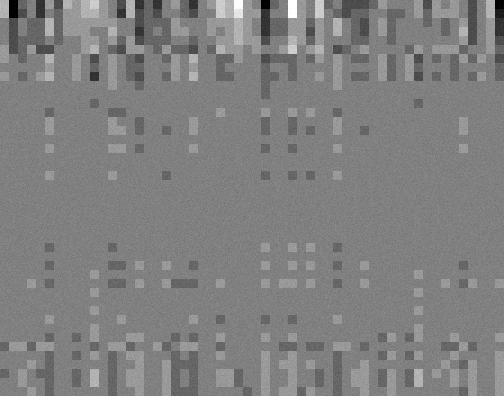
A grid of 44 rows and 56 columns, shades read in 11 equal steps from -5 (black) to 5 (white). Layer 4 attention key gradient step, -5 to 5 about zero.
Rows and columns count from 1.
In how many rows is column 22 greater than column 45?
8
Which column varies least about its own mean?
23
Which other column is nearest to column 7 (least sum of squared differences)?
17
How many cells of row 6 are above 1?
4
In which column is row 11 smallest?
30
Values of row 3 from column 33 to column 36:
1 1 -1 1
